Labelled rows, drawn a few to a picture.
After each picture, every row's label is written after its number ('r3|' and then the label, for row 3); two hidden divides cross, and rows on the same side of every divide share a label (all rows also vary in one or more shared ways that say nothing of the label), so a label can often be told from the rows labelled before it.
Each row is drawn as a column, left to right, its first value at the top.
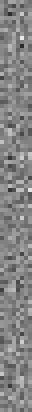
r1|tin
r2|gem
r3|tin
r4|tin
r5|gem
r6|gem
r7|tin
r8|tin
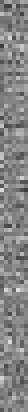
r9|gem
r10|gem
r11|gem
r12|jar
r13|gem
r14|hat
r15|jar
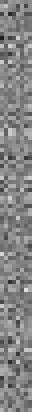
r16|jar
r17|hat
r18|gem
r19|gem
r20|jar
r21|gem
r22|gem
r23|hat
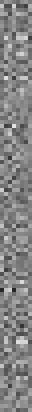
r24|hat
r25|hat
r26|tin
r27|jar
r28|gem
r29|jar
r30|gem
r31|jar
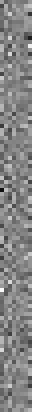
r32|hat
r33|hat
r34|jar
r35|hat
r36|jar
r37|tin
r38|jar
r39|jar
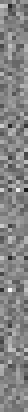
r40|jar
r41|hat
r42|tin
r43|gem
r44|gem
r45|tin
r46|jar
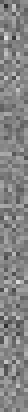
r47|tin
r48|tin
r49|tin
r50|jar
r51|jar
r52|jar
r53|gem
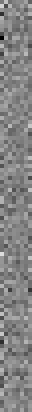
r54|jar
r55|hat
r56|jar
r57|jar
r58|hat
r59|jar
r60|hat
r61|hat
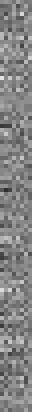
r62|hat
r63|tin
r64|hat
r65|jar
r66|hat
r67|hat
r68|jar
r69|tin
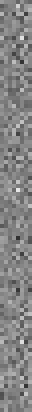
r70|gem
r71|tin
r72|gem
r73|gem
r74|hat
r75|hat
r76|tin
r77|tin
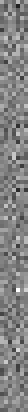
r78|hat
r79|tin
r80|tin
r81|tin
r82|gem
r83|tin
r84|hat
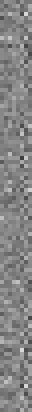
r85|hat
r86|gem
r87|gem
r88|jar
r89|jar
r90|tin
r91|hat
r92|gem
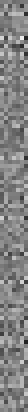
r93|jar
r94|hat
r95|jar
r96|jar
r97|gem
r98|tin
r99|gem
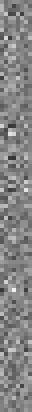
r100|tin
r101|jar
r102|tin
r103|tin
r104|hat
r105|tin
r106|gem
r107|gem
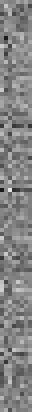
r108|jar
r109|hat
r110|gem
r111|jar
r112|jar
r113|hat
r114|hat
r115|tin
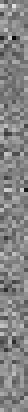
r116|hat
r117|tin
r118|gem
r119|hat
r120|hat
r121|gem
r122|jar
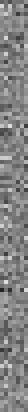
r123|jar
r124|jar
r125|jar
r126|gem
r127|jar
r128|jar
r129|tin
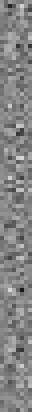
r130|hat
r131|tin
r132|gem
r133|tin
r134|hat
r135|jar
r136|hat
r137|gem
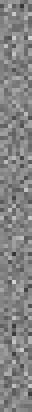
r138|tin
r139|tin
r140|hat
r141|jar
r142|hat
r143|tin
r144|tin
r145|hat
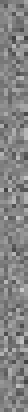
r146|gem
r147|jar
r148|gem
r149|hat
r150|hat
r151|hat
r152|hat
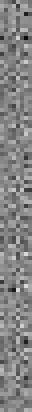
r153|hat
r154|hat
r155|tin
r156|tin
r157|hat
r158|gem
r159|jar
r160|jar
